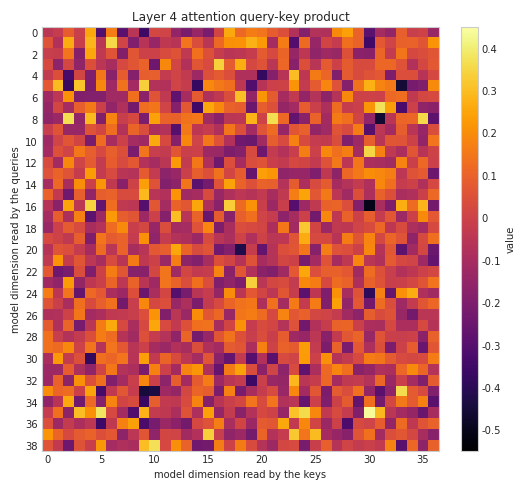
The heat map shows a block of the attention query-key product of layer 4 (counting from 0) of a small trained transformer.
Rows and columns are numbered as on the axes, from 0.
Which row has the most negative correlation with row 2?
5
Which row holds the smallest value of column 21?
30
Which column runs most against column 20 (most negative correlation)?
26
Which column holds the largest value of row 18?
24
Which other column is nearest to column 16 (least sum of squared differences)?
32
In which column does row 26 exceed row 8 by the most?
31
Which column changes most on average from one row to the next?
9
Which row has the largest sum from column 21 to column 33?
35
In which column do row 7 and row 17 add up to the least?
33
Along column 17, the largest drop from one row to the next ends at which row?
17
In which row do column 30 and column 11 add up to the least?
16
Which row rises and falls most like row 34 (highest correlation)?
8
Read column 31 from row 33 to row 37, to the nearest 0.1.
-0.3 -0.2 0.3 0.1 -0.1
